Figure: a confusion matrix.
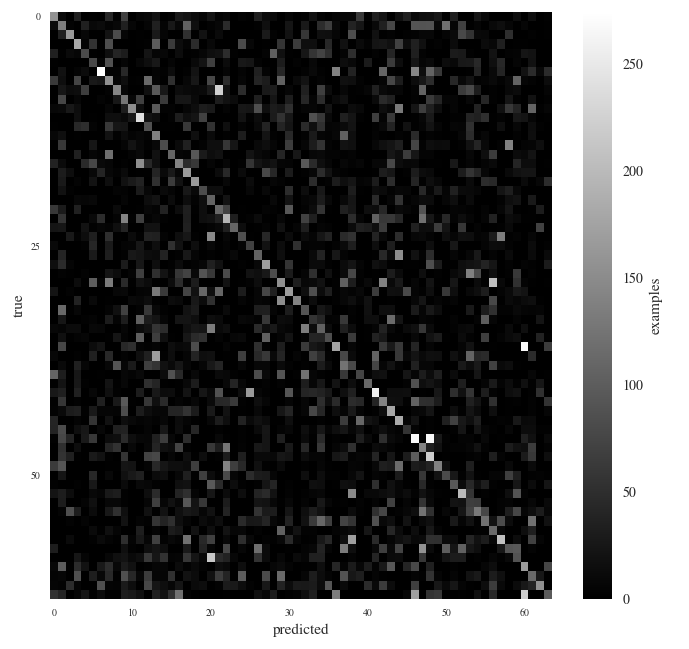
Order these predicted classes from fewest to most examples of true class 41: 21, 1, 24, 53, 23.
23, 24, 1, 53, 21
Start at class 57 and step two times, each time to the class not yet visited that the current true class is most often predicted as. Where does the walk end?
37
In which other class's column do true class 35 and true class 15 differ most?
7
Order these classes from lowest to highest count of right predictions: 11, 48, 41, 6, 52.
52, 48, 11, 41, 6
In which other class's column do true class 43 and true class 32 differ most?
1
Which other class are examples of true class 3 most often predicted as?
13
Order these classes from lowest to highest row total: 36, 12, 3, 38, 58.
12, 38, 3, 36, 58
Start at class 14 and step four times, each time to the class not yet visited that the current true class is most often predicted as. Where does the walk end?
9
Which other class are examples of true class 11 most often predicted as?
33
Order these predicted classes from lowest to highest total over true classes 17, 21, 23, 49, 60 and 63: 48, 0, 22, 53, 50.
50, 53, 48, 0, 22
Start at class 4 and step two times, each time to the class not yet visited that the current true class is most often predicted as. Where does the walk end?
53
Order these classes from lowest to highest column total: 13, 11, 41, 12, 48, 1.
12, 11, 41, 1, 48, 13
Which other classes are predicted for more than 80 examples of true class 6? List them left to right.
36, 42, 46, 48
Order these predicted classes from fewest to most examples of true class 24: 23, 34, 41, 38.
23, 34, 41, 38
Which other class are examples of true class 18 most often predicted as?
15
